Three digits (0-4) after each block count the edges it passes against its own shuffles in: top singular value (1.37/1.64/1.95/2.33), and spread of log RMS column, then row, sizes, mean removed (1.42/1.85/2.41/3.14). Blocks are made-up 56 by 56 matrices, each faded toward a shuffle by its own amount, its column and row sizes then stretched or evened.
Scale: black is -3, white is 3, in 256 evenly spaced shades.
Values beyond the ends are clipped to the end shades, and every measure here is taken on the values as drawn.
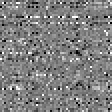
3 1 3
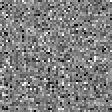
1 1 1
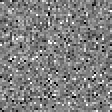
1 1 0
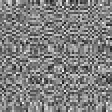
4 1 1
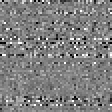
2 0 4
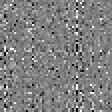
3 3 1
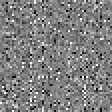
2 2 0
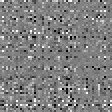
2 3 4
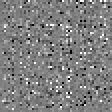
1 3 2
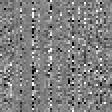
1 4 0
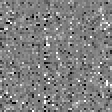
0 2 2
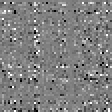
1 3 3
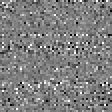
1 0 3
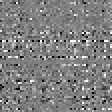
1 2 4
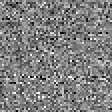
2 0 2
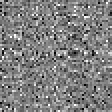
3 1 1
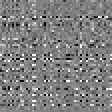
4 2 4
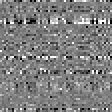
4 0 4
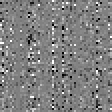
1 4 0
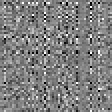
4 4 2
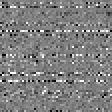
3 0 4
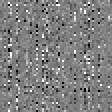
0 4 0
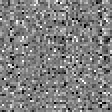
3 1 0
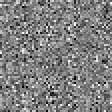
2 2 1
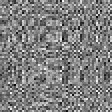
4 3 0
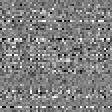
3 1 4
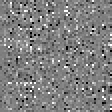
1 3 0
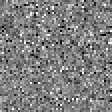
0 0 1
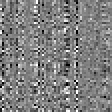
4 4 1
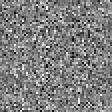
1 2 0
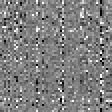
3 4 1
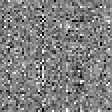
2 3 1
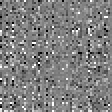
2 4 2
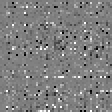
0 2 3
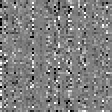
0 4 1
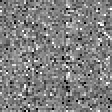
1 2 0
